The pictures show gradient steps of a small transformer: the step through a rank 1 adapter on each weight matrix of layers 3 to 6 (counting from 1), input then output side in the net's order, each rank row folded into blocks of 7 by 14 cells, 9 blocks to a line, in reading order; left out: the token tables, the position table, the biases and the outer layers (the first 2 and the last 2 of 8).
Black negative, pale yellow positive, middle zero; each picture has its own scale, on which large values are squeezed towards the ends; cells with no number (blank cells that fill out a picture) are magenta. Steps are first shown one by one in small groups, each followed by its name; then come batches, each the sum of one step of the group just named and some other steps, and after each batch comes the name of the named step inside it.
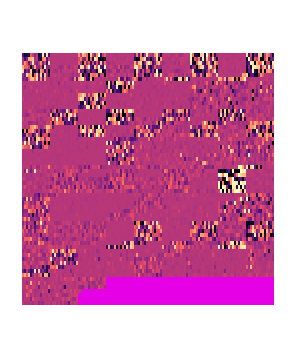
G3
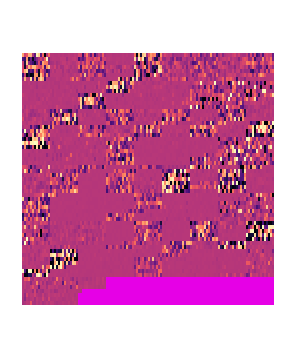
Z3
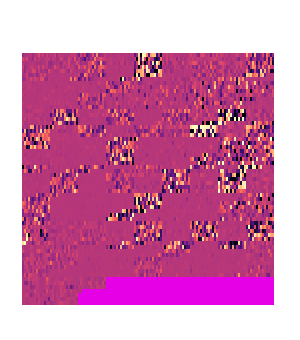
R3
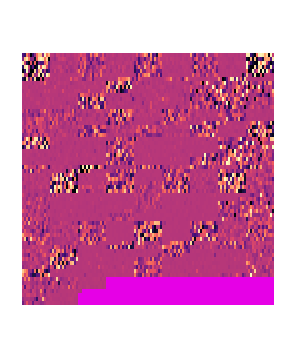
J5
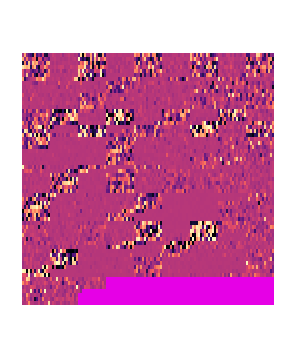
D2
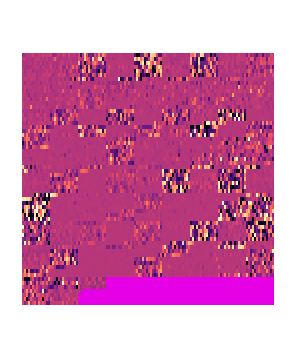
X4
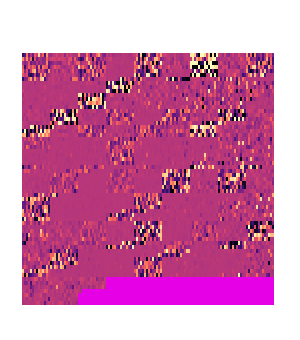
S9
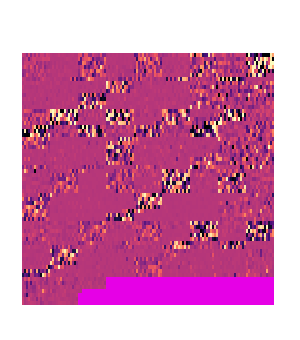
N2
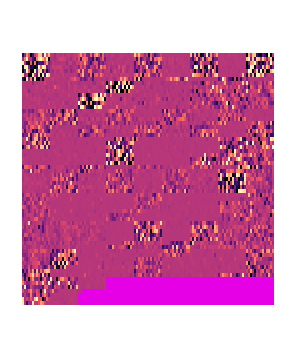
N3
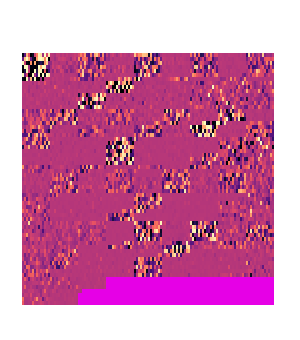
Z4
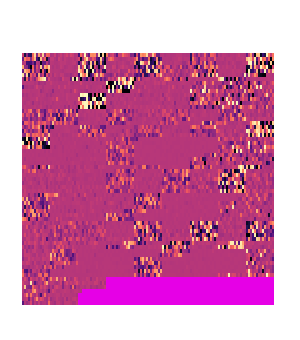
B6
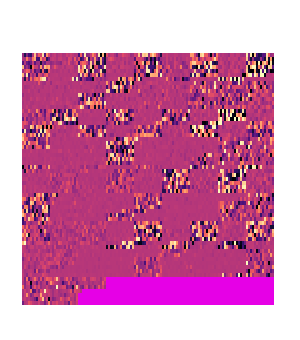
R3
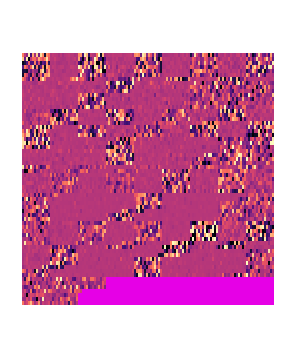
D2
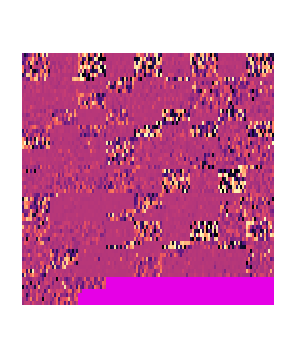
G3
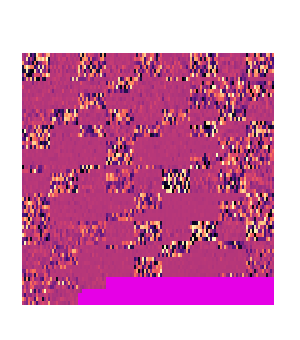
N3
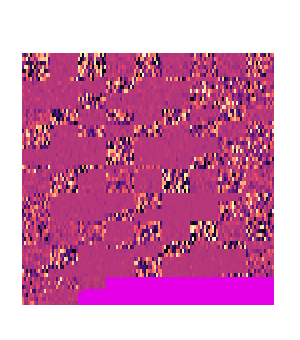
D2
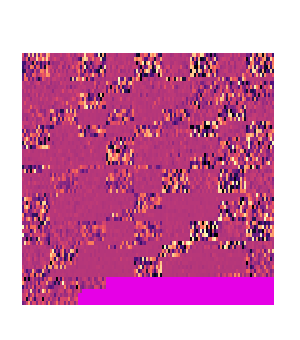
X4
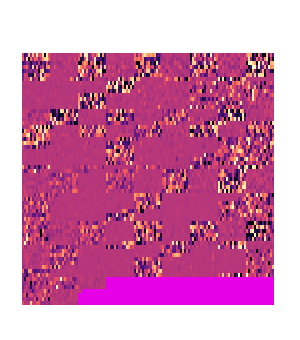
Z3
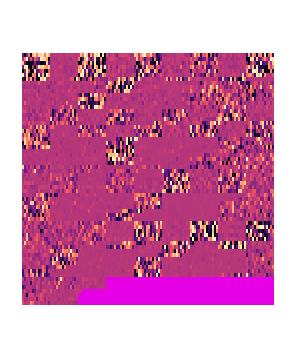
Z4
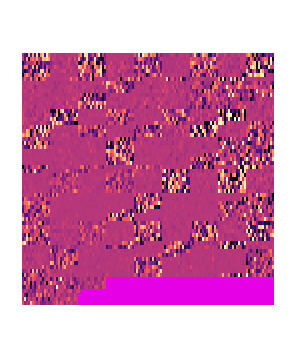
R3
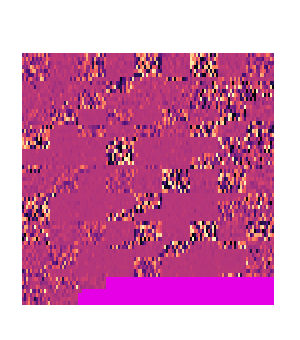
S9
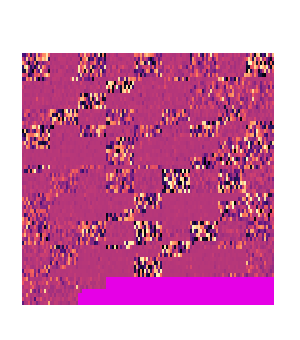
Z4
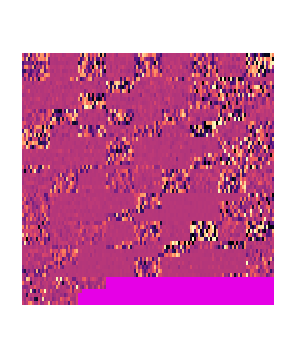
N2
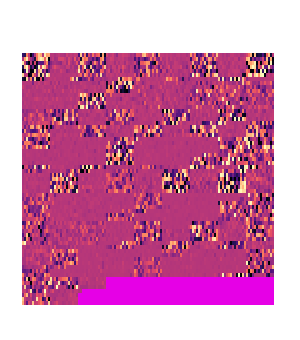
N3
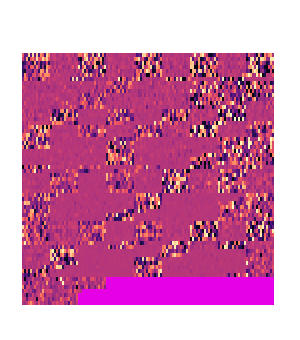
R3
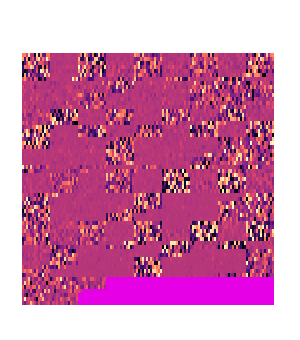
D2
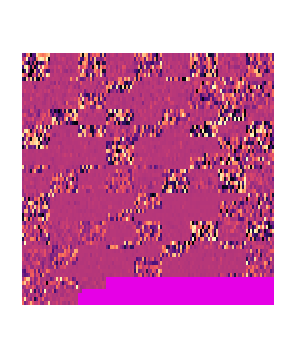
Z4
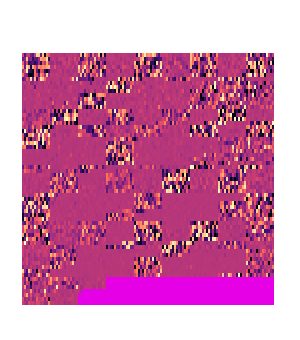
Z3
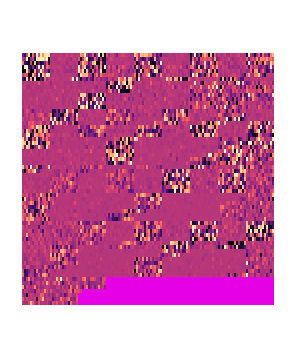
Z4
